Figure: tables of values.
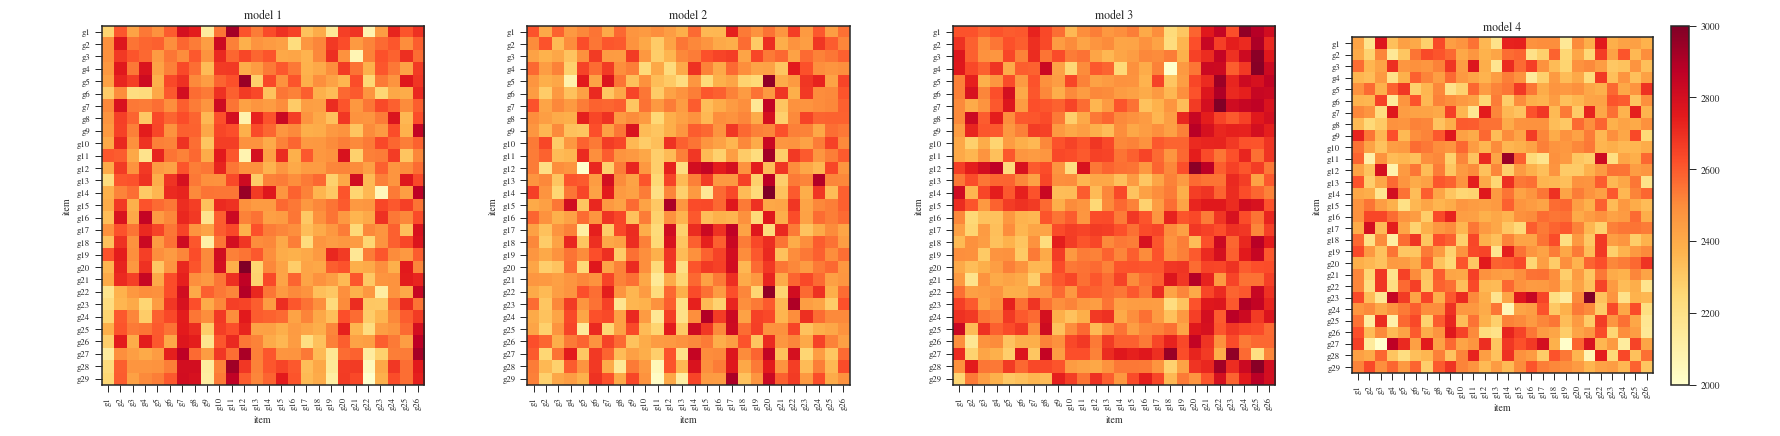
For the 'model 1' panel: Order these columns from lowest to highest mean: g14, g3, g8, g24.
g3, g14, g24, g8
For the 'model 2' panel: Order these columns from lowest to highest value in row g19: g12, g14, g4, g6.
g14, g4, g6, g12
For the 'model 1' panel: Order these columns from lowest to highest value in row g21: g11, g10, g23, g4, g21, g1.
g1, g23, g10, g21, g11, g4
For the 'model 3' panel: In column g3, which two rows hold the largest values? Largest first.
g12, g25
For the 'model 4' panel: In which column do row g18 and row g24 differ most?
g14
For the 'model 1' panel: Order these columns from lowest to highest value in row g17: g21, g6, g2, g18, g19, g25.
g21, g25, g18, g19, g6, g2
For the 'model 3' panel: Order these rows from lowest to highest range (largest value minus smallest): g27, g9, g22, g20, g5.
g20, g22, g9, g5, g27
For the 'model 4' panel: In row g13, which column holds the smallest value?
g26
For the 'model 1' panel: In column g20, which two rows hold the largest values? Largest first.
g11, g25
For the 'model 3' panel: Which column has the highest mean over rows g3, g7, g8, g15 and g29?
g25
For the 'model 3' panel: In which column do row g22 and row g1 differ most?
g24
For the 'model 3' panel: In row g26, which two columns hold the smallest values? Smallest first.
g2, g5
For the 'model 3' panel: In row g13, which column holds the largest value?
g23
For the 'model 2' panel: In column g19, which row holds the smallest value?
g7
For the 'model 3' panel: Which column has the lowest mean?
g18
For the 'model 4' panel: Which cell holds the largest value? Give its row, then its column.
g23, g21
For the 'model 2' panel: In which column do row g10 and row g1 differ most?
g17
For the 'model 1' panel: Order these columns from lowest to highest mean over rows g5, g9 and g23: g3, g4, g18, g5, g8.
g18, g5, g3, g8, g4
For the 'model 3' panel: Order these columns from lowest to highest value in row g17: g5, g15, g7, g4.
g4, g7, g5, g15
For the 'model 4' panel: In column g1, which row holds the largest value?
g9
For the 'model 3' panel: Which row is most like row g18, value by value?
g29
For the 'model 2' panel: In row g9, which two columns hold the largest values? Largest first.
g9, g17
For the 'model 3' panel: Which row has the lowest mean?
g13
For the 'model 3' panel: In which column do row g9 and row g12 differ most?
g11
